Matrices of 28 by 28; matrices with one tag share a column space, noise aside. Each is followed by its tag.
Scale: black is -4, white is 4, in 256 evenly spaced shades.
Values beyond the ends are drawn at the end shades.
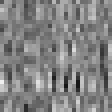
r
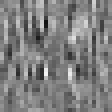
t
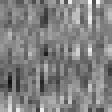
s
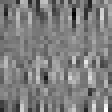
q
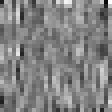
s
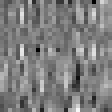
s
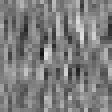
t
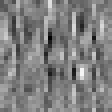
t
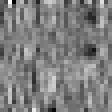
s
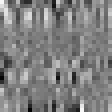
q
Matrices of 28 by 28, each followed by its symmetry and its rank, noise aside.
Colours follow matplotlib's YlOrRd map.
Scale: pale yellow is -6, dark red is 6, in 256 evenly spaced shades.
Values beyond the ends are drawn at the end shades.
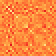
symmetric, rank four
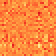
no symmetry, rank six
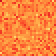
symmetric, rank six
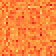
no symmetry, rank six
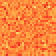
no symmetry, rank eight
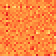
antisymmetric, rank six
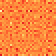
no symmetry, rank four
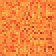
no symmetry, rank six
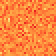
no symmetry, rank eight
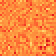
symmetric, rank six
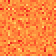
no symmetry, rank six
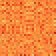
antisymmetric, rank four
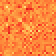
symmetric, rank six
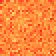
symmetric, rank eight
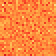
antisymmetric, rank eight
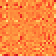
antisymmetric, rank four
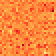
no symmetry, rank six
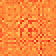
symmetric, rank four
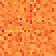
antisymmetric, rank six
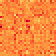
no symmetry, rank six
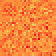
symmetric, rank eight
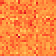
no symmetry, rank six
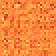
antisymmetric, rank six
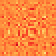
antisymmetric, rank four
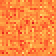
no symmetry, rank six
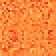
antisymmetric, rank six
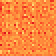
antisymmetric, rank six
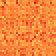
antisymmetric, rank four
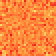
antisymmetric, rank eight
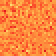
antisymmetric, rank eight
